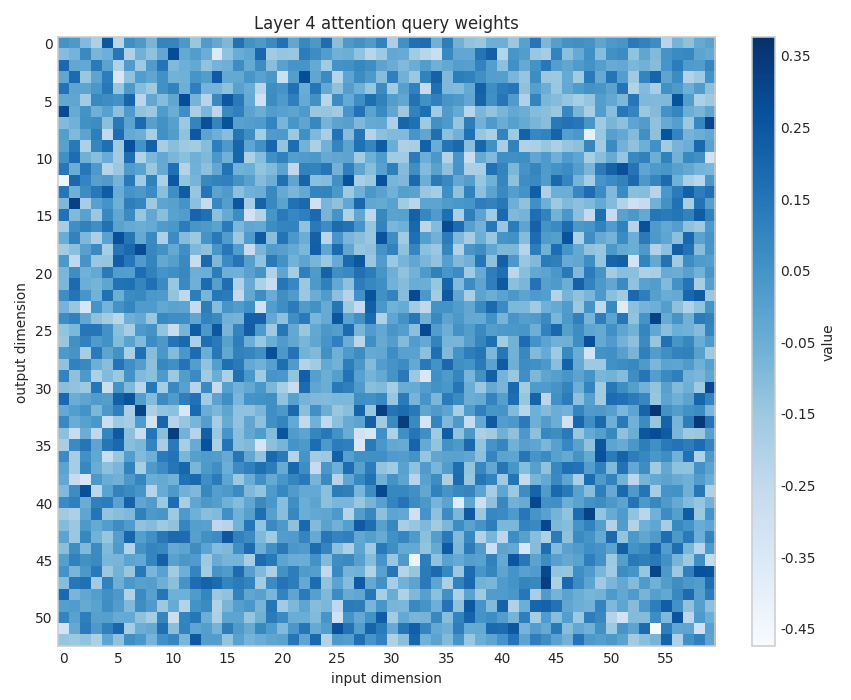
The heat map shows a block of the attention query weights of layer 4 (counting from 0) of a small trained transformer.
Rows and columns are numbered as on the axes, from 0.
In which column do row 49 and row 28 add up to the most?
40
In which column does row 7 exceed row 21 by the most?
19
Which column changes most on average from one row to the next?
0
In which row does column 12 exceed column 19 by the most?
25
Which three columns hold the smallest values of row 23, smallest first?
51, 2, 18
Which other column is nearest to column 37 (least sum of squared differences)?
56
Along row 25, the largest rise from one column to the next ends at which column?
33
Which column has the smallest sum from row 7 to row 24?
31
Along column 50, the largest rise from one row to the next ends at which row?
43
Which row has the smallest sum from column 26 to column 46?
1
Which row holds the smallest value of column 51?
23
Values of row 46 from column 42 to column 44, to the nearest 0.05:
0 0 0.3
